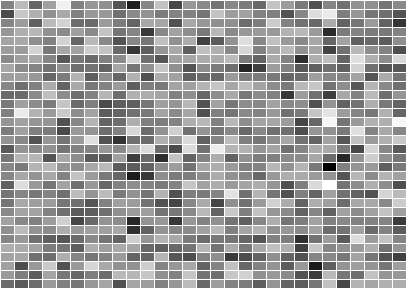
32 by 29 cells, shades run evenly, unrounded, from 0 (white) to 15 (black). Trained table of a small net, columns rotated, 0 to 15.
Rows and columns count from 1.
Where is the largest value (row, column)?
19, 24
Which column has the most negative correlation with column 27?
12
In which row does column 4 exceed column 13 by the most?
18
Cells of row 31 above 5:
21
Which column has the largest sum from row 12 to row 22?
25
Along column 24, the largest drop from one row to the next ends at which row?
20
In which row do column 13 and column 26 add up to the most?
17
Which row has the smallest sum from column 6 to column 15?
30
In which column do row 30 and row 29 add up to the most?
23
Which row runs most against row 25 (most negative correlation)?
15
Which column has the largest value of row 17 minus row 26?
26
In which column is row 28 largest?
22
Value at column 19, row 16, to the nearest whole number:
8
